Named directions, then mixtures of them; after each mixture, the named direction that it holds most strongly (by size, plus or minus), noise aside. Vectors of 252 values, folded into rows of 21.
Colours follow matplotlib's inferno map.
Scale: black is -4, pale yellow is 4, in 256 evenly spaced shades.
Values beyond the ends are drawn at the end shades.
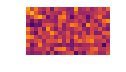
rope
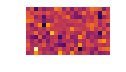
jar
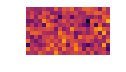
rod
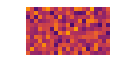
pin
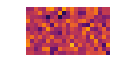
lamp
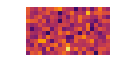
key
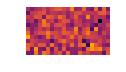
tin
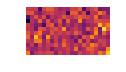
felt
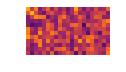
rope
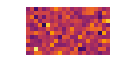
jar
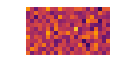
pin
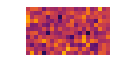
key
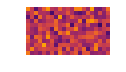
pin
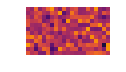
lamp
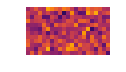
lamp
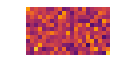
lamp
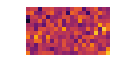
felt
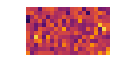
felt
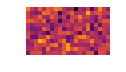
key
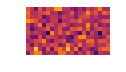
key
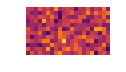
rod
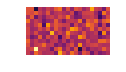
jar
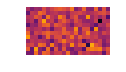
tin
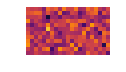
lamp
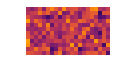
lamp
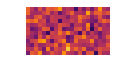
key
